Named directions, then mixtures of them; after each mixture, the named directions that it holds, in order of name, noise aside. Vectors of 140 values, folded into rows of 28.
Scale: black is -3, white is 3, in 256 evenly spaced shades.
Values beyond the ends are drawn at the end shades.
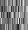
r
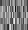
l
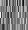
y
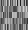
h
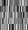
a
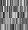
a, h, y.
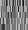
y.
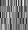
y.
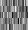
h, l, r.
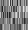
h, l, r.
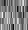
a, l.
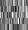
h, l, r.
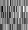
h, l, r.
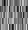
a.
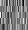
y.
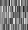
h, l.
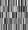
a, h, y.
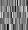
h, l, y.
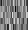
h, l.
